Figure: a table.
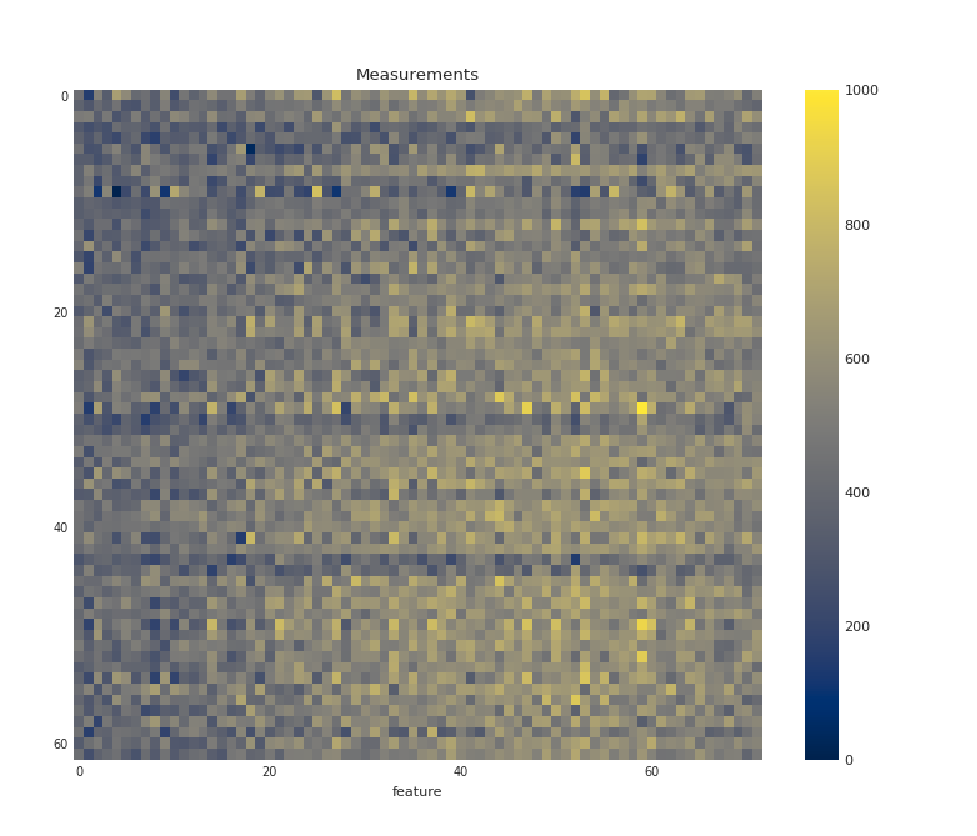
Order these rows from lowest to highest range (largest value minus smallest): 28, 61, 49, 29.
61, 28, 49, 29
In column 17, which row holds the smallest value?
41
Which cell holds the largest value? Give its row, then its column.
29, 59
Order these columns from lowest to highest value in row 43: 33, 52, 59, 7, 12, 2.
52, 7, 12, 2, 33, 59
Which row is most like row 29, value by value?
49
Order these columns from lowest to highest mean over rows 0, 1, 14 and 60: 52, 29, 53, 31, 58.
31, 29, 58, 52, 53
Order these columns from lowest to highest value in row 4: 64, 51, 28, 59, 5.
28, 5, 64, 51, 59
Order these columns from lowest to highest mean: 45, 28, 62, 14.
14, 28, 62, 45
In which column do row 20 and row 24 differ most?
54
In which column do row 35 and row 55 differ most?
53
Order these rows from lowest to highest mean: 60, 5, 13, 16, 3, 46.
3, 5, 13, 16, 60, 46
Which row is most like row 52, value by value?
12
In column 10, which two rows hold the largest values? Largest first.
9, 55
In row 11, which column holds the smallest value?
7
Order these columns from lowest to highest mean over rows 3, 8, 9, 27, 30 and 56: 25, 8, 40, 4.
4, 8, 40, 25
